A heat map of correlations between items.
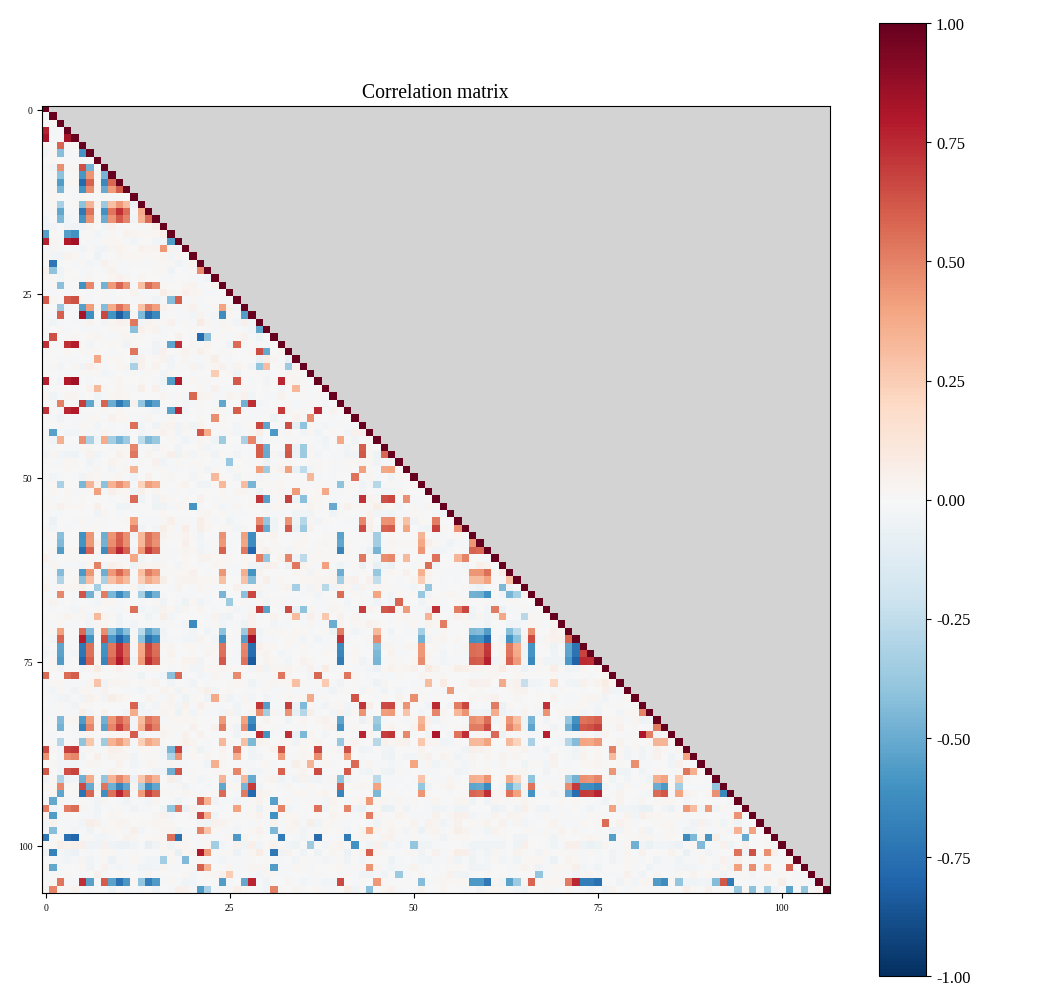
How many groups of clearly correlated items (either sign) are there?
11
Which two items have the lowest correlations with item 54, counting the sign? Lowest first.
20, 39
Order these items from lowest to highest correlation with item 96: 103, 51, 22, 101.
51, 22, 103, 101
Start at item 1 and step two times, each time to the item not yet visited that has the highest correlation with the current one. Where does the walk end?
106
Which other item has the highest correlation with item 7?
62
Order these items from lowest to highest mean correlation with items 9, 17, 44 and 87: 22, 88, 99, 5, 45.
5, 45, 99, 88, 22
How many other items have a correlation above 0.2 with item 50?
5
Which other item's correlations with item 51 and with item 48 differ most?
67
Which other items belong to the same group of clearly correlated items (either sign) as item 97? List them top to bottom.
76
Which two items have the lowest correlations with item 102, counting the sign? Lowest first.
19, 16
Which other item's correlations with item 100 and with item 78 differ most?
42
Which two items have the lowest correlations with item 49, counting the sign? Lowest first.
30, 35
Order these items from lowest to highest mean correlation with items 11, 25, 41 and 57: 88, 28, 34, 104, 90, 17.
28, 17, 34, 104, 88, 90
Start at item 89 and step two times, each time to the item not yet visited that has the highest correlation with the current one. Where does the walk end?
80
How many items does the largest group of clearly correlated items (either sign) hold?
34
